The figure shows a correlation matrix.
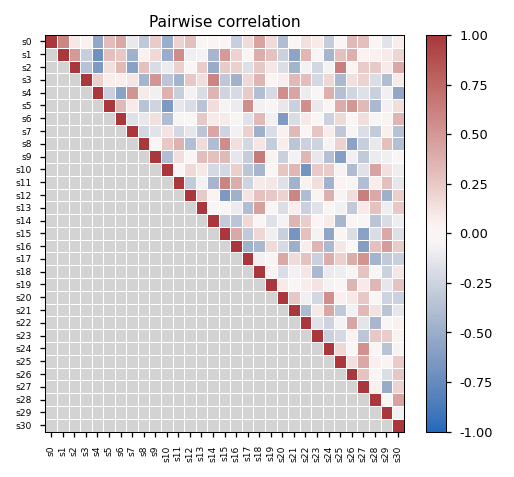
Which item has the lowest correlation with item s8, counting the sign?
s26
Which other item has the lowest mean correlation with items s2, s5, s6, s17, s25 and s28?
s4
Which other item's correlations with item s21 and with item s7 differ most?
s12
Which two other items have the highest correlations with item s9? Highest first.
s18, s3
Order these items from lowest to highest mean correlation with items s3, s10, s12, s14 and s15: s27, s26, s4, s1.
s1, s26, s27, s4
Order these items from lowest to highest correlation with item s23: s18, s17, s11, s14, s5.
s18, s17, s5, s14, s11
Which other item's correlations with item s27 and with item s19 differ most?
s16
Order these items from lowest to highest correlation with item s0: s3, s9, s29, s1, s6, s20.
s20, s29, s3, s9, s6, s1
